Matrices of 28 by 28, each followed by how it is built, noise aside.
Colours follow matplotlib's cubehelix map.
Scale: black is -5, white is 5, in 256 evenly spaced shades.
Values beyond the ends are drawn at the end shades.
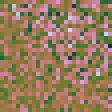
upper triangular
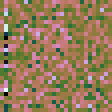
uneven columns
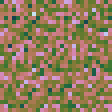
repeating columns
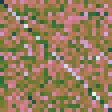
diagonal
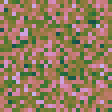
noise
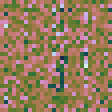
uneven columns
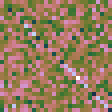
diagonal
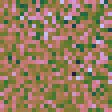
upper triangular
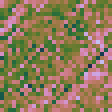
Hankel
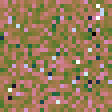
sparse
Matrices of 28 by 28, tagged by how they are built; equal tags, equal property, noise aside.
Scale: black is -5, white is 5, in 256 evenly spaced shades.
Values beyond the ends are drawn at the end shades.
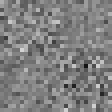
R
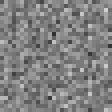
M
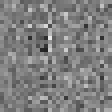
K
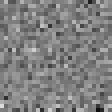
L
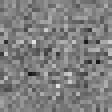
L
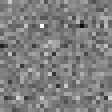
L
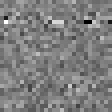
L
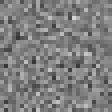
M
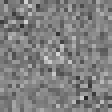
R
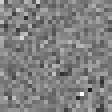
R
